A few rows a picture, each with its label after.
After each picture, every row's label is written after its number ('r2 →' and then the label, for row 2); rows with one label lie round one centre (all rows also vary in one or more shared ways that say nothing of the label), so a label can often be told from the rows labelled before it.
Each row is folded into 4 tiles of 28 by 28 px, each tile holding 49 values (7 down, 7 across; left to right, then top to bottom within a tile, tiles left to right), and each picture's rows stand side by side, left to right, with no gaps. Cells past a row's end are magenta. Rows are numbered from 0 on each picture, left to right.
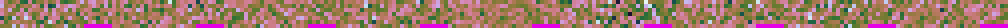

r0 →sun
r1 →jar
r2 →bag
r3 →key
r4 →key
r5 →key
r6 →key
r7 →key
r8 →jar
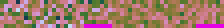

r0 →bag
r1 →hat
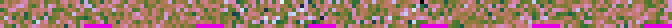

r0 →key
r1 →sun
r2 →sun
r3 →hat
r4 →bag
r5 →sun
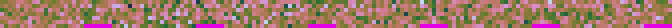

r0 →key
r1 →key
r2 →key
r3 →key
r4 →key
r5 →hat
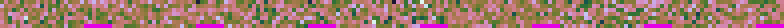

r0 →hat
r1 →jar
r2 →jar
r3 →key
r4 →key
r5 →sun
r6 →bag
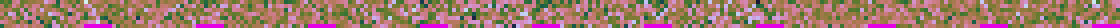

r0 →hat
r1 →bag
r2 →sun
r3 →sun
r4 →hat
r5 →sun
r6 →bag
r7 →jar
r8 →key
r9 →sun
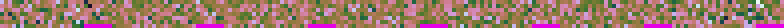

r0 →hat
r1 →sun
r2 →jar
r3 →sun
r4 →bag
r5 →jar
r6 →key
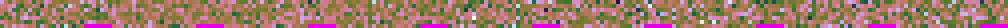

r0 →hat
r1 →jar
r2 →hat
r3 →key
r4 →hat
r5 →bag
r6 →hat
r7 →bag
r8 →sun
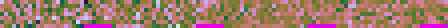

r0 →bag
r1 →jar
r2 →sun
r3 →key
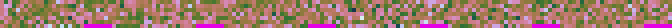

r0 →bag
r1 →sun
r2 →bag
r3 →hat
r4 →bag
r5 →hat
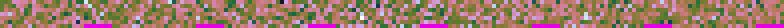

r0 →bag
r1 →sun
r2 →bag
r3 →hat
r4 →sun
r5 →key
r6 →jar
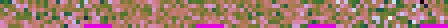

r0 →hat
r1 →key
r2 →key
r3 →jar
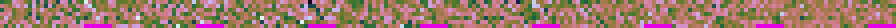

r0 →hat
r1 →hat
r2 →bag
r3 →sun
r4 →jar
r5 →jar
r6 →key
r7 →sun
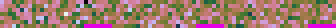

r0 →key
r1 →key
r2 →sun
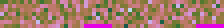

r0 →jar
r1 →sun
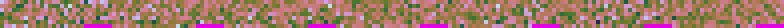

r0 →hat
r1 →bag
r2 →sun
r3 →jar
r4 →jar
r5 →sun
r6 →sun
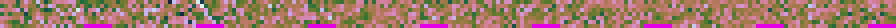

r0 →hat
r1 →bag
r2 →bag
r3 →hat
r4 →hat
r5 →hat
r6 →hat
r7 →key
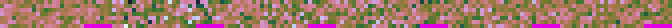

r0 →jar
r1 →hat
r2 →key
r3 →key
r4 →bag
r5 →hat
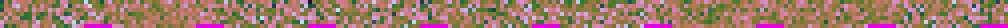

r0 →sun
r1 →hat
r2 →bag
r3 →hat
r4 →bag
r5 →bag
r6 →hat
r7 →bag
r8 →bag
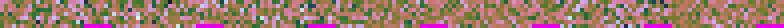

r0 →hat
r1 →bag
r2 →bag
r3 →hat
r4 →hat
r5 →jar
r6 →sun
